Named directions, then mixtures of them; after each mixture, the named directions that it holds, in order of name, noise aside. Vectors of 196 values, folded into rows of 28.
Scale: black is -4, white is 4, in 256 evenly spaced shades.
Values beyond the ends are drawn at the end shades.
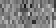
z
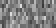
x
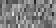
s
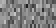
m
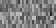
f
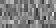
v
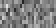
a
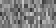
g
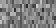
a, m.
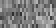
f, s.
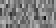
v, x.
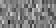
f, g, m.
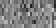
z.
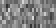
a, m.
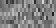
g, s, v.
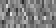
a, x.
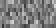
a, v, x.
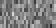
s, v.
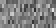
m, s, z.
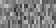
a, g, m.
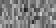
s, v, z.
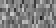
a, m, s.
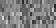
f, g, z.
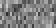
a, s.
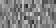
g, m.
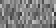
f, v, z.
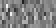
a, x.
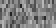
x.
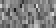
a, v.
